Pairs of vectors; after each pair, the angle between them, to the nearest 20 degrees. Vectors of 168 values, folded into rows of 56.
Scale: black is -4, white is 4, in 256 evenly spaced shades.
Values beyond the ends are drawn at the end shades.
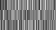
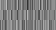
140 degrees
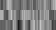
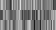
140 degrees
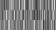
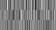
80 degrees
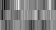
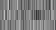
100 degrees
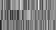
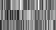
20 degrees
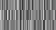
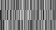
140 degrees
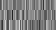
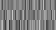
160 degrees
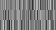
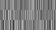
120 degrees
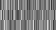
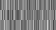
20 degrees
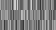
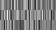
60 degrees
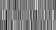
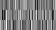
160 degrees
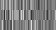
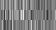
20 degrees
